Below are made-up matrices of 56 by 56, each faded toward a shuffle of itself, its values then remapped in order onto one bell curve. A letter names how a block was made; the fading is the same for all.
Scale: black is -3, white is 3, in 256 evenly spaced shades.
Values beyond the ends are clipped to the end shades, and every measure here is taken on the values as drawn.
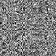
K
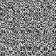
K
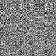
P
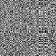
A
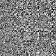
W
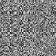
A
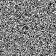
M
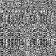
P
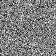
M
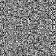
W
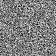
M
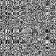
A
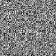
W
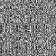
A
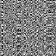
A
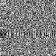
P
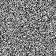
M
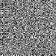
W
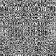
P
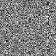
W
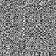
P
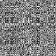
A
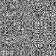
A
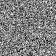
M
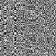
A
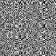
K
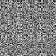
K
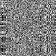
A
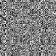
A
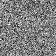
M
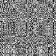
A
